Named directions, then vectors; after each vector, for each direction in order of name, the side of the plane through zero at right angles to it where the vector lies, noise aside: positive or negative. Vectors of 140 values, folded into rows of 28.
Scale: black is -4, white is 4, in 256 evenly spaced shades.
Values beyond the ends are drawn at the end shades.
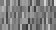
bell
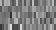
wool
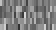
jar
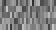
negative, positive, negative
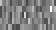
negative, positive, positive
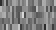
positive, negative, negative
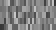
negative, negative, positive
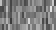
negative, positive, positive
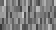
positive, negative, positive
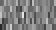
positive, negative, positive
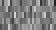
negative, negative, positive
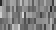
positive, negative, negative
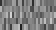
negative, negative, negative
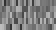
negative, positive, negative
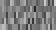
positive, positive, negative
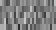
positive, positive, negative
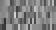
negative, negative, positive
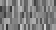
negative, positive, positive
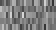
positive, negative, negative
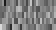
negative, positive, negative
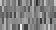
positive, positive, positive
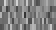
positive, negative, positive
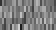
negative, negative, negative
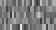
positive, positive, positive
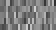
negative, negative, positive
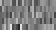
positive, positive, positive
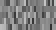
positive, positive, negative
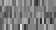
positive, positive, positive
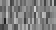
negative, negative, positive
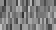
negative, positive, negative
